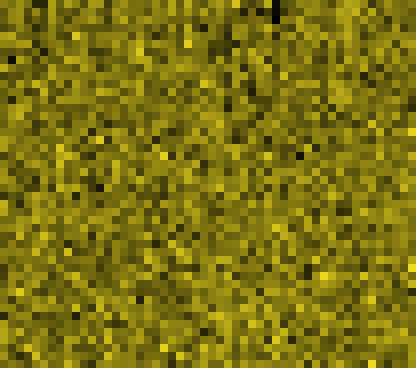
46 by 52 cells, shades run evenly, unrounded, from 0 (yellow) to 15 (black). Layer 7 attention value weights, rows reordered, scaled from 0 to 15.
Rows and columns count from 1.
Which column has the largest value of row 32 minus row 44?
21
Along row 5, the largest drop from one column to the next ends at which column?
10
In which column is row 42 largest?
26
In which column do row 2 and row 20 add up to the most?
38
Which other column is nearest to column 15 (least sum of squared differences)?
25
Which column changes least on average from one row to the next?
45
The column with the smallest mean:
28
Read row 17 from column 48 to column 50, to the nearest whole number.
3 10 5
